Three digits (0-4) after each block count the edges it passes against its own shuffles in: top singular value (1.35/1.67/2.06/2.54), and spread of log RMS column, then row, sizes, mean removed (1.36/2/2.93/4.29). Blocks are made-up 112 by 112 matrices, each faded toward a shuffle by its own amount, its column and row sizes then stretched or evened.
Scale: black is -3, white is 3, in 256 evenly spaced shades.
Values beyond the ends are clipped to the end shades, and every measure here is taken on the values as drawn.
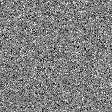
0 0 1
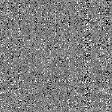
0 3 2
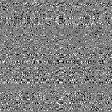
4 0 3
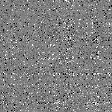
2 2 2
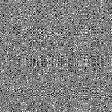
4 0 2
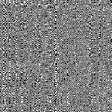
4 3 1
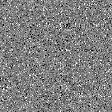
2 1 1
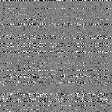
4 2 4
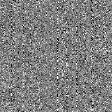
1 3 0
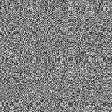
4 0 1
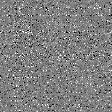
2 1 2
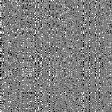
4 3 1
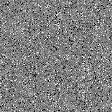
2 1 0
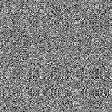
4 0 2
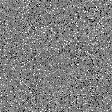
2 1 0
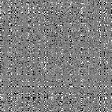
4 3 3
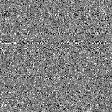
3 0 2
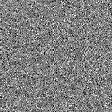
3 1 0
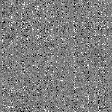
2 3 2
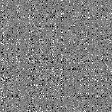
0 3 3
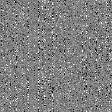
1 3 0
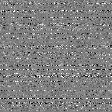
2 0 4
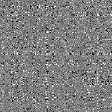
3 2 3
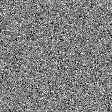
0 0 1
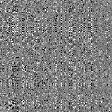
4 3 2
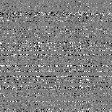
1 2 4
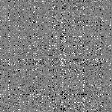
1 3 3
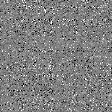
0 2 2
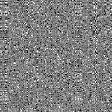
4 2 1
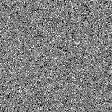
1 0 0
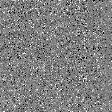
0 2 1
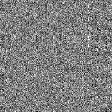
3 2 0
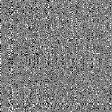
3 3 2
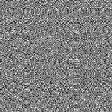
4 0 2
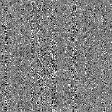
2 3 1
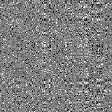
4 2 0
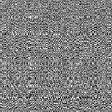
4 2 3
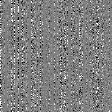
0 4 0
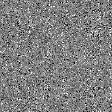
1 2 1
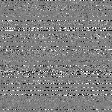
1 0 4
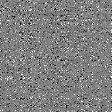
3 2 2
